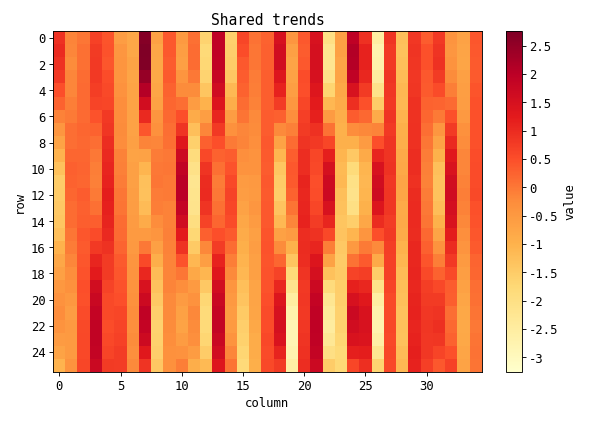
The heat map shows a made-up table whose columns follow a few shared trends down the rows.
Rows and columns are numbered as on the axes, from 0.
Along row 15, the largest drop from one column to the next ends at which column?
11
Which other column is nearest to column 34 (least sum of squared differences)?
17
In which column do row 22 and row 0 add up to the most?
7
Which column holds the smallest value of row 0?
26
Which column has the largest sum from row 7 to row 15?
10
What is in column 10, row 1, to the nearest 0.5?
-0.5
